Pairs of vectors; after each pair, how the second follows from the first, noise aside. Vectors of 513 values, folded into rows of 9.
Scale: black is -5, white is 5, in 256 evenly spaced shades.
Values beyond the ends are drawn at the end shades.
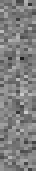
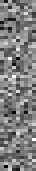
reversed, scaled up.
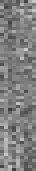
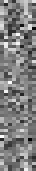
wrapped around, scaled up.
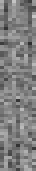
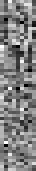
wrapped around, scaled up.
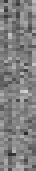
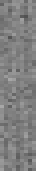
reversed, shrunk.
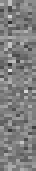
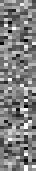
reversed, scaled up.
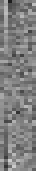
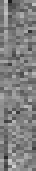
copied.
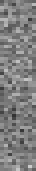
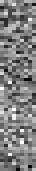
negated, scaled up.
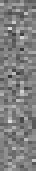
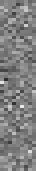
shuffled.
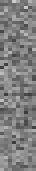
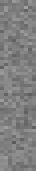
shrunk.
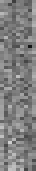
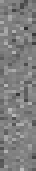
reversed, negated, partly zeroed.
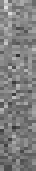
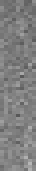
reversed, shrunk.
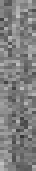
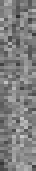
negated.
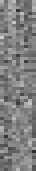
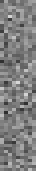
shuffled.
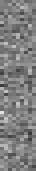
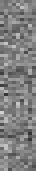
copied.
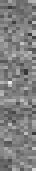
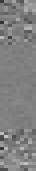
reversed, negated, partly zeroed.
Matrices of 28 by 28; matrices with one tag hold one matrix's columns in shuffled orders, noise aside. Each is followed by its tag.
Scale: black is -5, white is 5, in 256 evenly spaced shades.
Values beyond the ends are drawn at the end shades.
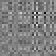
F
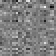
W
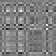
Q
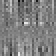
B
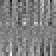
B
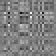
F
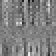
B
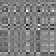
Q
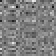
W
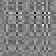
F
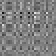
F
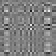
Q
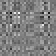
F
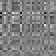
F
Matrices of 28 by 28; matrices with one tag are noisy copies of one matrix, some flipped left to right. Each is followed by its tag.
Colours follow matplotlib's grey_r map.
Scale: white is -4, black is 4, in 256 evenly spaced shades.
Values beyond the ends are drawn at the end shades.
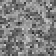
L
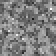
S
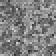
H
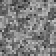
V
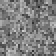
V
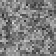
V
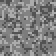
H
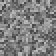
L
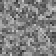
S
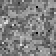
V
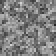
S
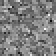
S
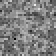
L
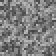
H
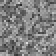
H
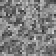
H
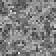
V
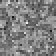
V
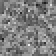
S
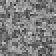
L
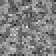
S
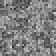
V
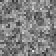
L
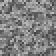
L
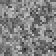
H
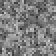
S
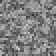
L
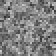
L
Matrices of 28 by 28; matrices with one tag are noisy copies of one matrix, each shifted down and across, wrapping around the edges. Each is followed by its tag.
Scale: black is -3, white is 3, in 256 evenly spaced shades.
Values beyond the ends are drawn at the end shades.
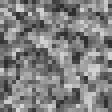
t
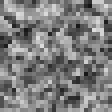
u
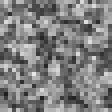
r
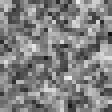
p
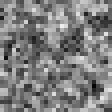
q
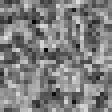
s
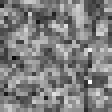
r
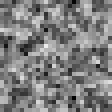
p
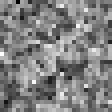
q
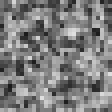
s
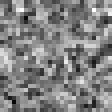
p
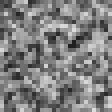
p
